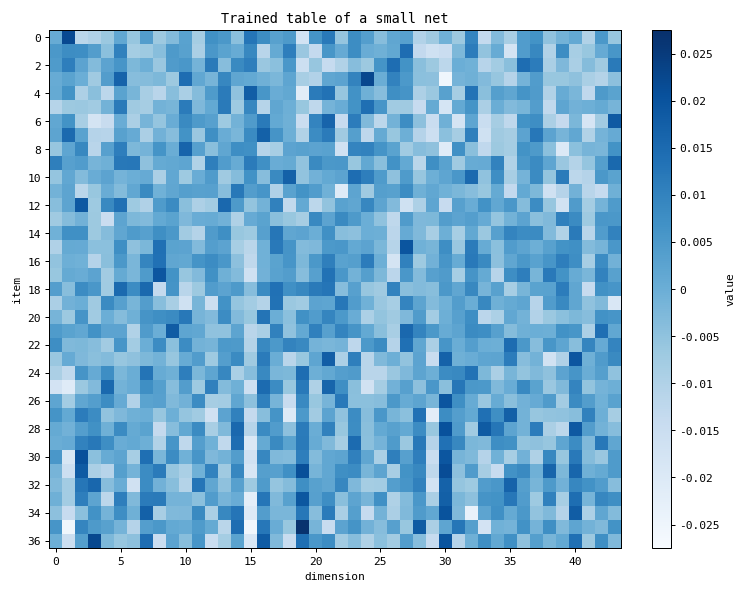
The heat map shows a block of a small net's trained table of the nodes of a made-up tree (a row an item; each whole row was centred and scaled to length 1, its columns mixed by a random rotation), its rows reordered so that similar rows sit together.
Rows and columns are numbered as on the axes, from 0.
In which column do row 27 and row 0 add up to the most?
1
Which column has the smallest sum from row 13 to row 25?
15
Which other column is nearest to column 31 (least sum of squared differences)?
4
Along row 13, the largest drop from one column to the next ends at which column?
41
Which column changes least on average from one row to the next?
9
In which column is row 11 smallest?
22
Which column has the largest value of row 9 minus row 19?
43
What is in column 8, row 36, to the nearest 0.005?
-0.015
